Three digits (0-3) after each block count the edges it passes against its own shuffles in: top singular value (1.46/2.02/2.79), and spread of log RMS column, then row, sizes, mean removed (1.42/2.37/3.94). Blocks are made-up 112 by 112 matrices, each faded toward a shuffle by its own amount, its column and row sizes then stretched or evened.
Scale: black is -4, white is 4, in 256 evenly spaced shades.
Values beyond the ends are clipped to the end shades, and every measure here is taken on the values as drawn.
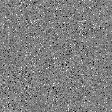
1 1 0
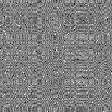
3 0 0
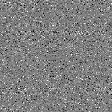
2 0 1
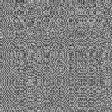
3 0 1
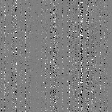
1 3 1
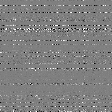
1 1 3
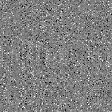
2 1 0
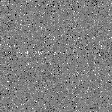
0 1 1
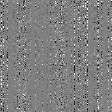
1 3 1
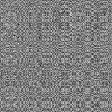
3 2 0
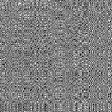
3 2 0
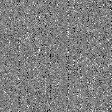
0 2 0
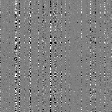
3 3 1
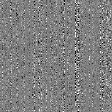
1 3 0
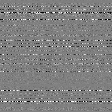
2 0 3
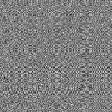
3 0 2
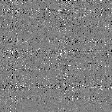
0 2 2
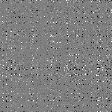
0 2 2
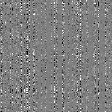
2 3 1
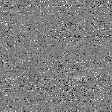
1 1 2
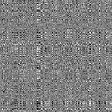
3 2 2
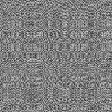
3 0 2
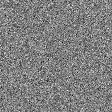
0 0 0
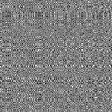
3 1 2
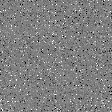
0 1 1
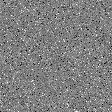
0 0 0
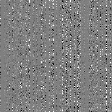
1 3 0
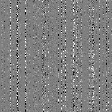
2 3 0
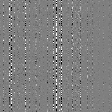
3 3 0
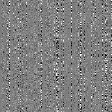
2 3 0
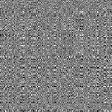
3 2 2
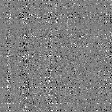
0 2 2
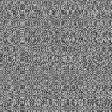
3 1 2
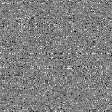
2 0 2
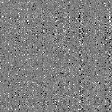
2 2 1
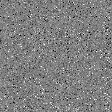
0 1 1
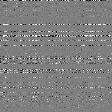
3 1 3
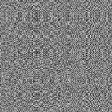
3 2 1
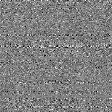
2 0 2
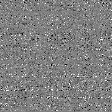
0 1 2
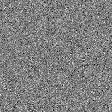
1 0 0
